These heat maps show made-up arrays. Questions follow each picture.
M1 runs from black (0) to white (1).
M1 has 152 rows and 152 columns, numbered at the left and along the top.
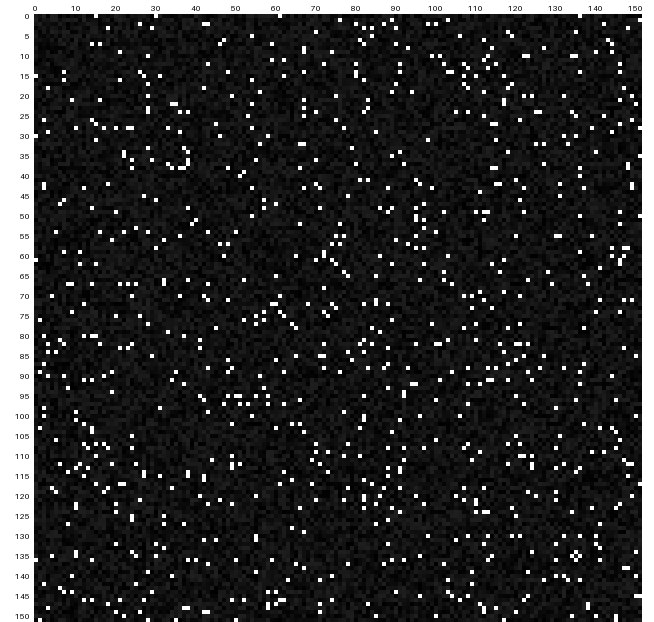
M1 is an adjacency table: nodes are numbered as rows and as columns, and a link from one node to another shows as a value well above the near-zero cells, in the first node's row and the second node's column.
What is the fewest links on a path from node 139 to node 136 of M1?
3
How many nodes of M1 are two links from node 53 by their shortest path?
10
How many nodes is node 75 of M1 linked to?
5
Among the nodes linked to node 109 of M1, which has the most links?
node 70
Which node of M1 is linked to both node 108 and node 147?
node 18
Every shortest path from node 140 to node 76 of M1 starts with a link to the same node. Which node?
node 74
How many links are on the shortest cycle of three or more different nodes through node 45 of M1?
5
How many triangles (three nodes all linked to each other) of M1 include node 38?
3
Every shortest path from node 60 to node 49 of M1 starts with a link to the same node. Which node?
node 72
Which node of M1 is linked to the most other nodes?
node 82
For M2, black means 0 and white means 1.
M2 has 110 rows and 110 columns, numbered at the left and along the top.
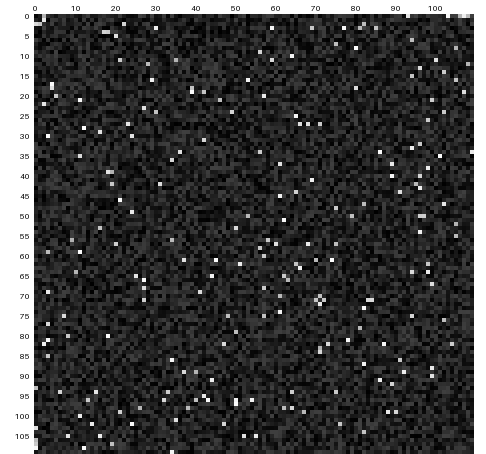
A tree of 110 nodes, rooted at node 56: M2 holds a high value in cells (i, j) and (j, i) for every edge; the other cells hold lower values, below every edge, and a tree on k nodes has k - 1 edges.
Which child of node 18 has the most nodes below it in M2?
39
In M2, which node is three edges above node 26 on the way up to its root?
65
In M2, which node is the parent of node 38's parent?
62
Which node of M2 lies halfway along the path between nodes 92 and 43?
40
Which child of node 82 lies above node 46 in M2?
47
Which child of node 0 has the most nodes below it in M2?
2
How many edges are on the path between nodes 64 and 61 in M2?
8
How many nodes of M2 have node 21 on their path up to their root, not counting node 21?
5
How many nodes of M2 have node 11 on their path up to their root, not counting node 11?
9
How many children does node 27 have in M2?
3
